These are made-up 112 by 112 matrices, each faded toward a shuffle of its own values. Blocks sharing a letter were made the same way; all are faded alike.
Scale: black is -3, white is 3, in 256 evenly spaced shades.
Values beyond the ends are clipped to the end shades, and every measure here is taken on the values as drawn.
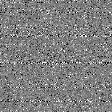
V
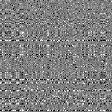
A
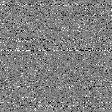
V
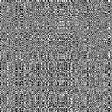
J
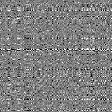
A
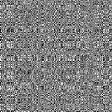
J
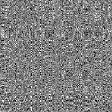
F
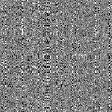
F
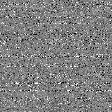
V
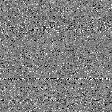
V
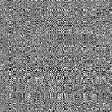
J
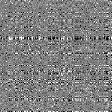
A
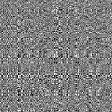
J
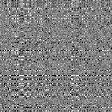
A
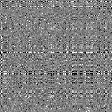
A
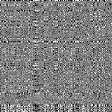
A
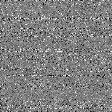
V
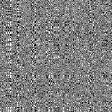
F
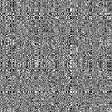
J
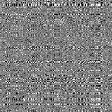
A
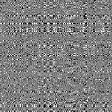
A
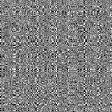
J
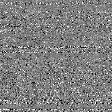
V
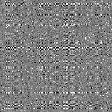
A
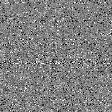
V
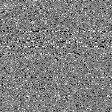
V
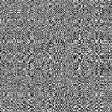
J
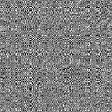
J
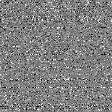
V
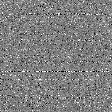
V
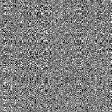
F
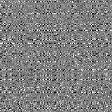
A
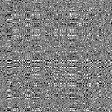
A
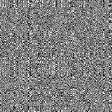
F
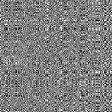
J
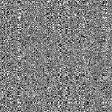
F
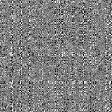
F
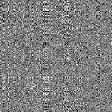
F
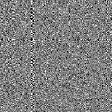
F
